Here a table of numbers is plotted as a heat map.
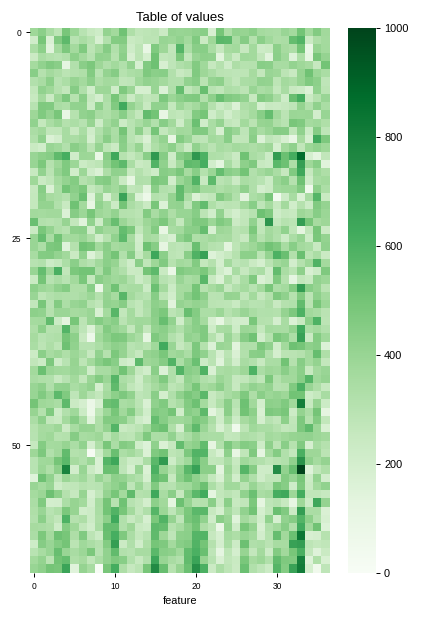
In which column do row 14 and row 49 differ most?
14
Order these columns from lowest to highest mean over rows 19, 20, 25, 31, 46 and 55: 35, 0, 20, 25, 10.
25, 0, 20, 10, 35
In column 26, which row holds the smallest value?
20
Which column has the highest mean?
33
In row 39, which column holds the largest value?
35
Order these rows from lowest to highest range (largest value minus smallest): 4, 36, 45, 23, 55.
55, 4, 36, 23, 45
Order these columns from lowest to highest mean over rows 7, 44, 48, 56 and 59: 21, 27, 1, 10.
27, 1, 10, 21
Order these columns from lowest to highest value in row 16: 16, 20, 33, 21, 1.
16, 1, 20, 21, 33
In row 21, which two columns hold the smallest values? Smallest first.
7, 16
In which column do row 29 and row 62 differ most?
32
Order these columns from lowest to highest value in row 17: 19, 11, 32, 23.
19, 11, 32, 23
